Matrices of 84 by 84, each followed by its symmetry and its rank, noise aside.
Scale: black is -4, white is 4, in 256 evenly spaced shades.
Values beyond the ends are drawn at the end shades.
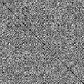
symmetric, rank seven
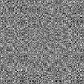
no symmetry, rank seven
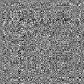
no symmetry, rank eight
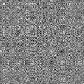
symmetric, rank eight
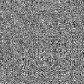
antisymmetric, rank eight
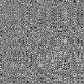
symmetric, rank eight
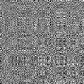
antisymmetric, rank eight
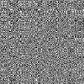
no symmetry, rank seven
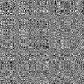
no symmetry, rank eight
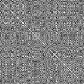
symmetric, rank seven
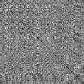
symmetric, rank eight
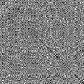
symmetric, rank eight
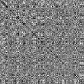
symmetric, rank six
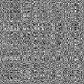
no symmetry, rank seven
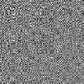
symmetric, rank six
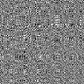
antisymmetric, rank eight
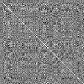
symmetric, rank six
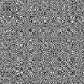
symmetric, rank eight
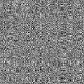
antisymmetric, rank six
